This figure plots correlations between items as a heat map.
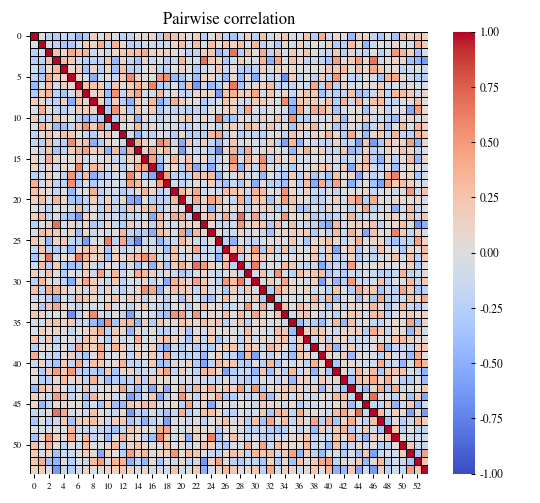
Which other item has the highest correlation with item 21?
45
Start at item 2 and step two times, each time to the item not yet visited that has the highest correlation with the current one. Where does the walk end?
6
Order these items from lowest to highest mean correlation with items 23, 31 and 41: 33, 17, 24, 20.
17, 24, 20, 33
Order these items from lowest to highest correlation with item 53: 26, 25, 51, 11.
25, 11, 26, 51
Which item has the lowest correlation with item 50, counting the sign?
40
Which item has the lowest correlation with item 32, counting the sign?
3
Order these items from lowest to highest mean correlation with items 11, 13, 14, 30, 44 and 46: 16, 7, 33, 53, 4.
53, 4, 33, 16, 7
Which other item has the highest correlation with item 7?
11
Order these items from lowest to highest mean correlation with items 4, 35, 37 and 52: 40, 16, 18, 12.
16, 18, 40, 12
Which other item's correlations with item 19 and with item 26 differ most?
31
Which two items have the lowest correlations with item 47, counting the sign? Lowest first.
18, 15
